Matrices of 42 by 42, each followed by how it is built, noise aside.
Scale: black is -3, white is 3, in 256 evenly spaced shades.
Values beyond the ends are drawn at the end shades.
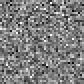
repeating columns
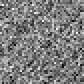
Hankel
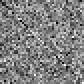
diagonal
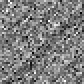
Hankel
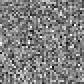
noise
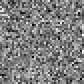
noise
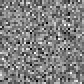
low rank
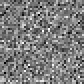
Hankel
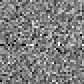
uneven rows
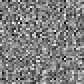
low rank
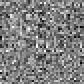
low rank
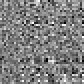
low rank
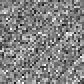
Hankel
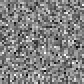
repeating columns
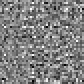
low rank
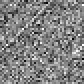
Hankel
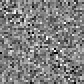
banded
